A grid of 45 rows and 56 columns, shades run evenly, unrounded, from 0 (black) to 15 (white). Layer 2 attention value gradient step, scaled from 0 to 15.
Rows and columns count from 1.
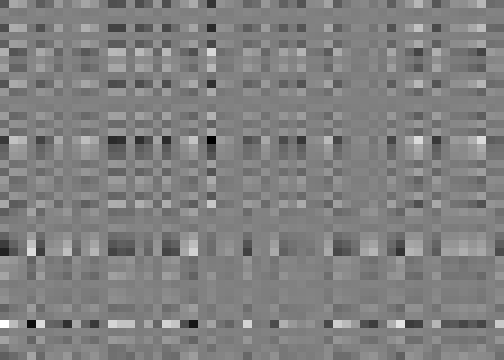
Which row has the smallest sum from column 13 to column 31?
18
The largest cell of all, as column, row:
1, 41
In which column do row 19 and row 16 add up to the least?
24
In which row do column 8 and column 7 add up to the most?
32
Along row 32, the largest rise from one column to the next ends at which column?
46
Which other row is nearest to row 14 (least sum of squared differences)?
10
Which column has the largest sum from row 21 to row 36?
4
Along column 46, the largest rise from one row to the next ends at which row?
42
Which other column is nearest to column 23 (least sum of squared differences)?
33
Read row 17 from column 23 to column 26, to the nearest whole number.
8 10 7 7
